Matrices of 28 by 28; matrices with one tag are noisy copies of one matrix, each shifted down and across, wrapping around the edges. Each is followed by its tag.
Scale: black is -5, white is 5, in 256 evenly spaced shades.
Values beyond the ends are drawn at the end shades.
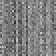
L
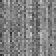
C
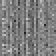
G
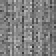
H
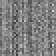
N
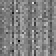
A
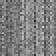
H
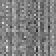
L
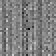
N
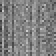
L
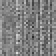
G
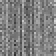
G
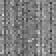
H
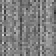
A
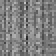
A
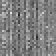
G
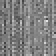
G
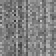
L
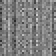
N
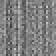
N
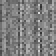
A
